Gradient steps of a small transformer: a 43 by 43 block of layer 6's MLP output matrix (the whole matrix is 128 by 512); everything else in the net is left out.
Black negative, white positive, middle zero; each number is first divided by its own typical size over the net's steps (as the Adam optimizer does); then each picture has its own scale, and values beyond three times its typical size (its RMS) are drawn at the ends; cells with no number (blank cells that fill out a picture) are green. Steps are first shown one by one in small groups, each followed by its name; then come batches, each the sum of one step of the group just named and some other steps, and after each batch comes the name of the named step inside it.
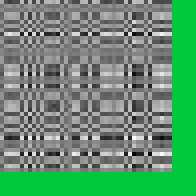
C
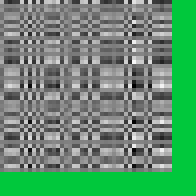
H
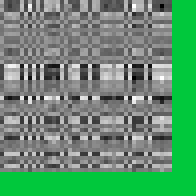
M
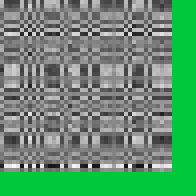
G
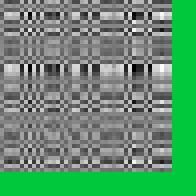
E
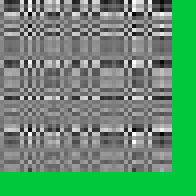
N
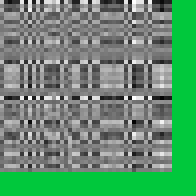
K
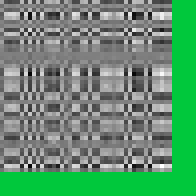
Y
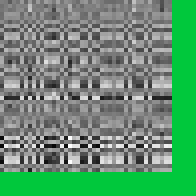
K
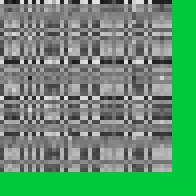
K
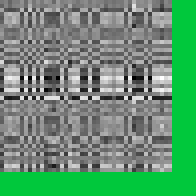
M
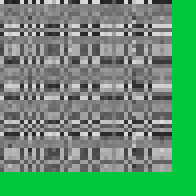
H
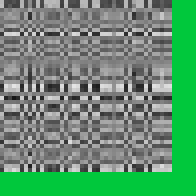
Y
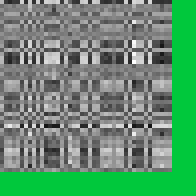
K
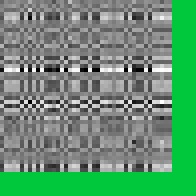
E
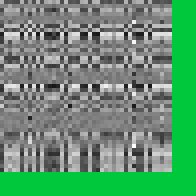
C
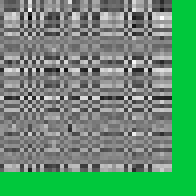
N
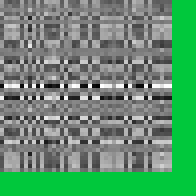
K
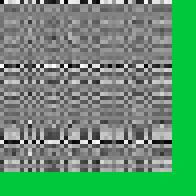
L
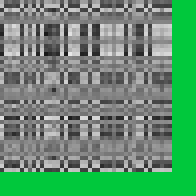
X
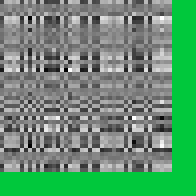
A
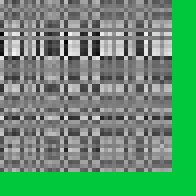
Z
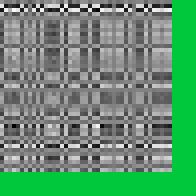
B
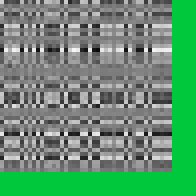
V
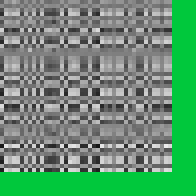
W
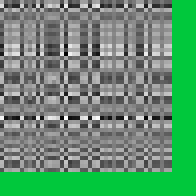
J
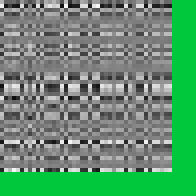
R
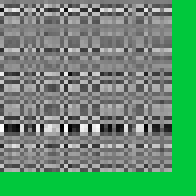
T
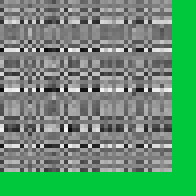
T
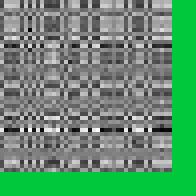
A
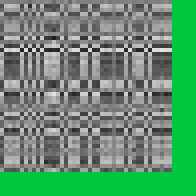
V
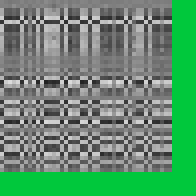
L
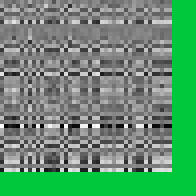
T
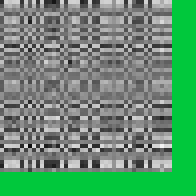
A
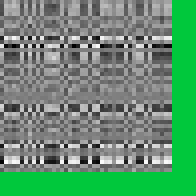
W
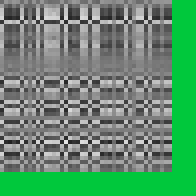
L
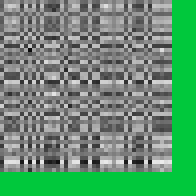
A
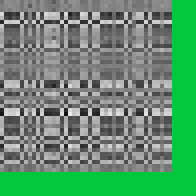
T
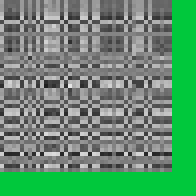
J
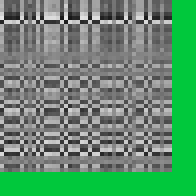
J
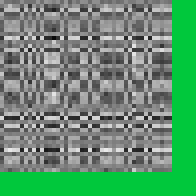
J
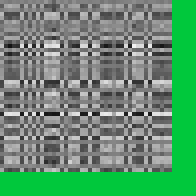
V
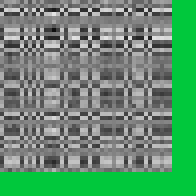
B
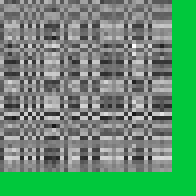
Z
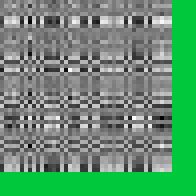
A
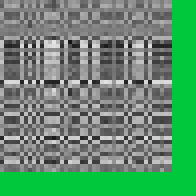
L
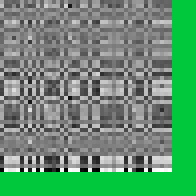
R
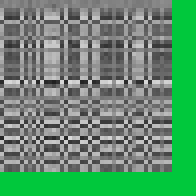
L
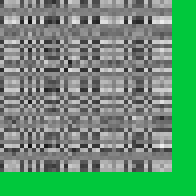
A
